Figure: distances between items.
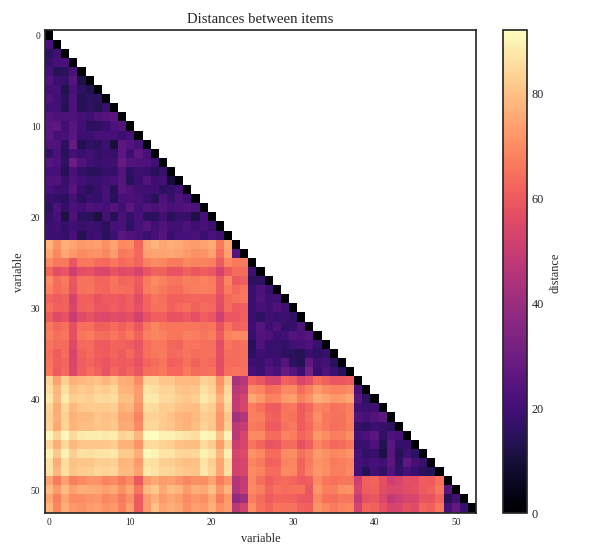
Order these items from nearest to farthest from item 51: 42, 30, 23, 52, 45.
52, 23, 42, 45, 30
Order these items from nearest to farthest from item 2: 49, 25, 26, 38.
26, 25, 49, 38
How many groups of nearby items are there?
5
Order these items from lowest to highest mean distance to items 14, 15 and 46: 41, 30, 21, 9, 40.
21, 9, 41, 40, 30
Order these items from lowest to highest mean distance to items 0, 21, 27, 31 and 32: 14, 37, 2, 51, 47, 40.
37, 2, 14, 51, 47, 40
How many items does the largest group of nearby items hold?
23
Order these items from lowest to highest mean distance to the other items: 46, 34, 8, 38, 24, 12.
8, 12, 34, 38, 24, 46
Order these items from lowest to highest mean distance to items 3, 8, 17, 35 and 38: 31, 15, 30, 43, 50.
15, 31, 30, 43, 50
